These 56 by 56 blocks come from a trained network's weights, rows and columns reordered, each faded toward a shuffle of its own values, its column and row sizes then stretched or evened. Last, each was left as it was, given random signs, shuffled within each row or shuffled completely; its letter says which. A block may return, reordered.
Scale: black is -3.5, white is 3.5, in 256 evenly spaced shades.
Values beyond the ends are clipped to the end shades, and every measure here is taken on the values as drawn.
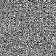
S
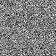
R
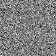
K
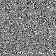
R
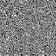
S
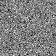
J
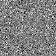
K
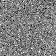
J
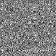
S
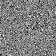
J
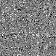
R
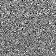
R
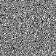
S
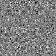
S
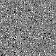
K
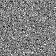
R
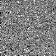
K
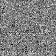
R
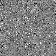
K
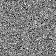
R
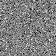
J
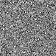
R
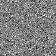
K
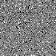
K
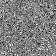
J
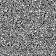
R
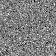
J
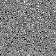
S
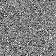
J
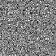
S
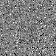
K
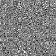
S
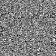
S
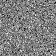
J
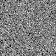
J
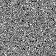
J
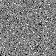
J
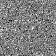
R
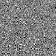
S
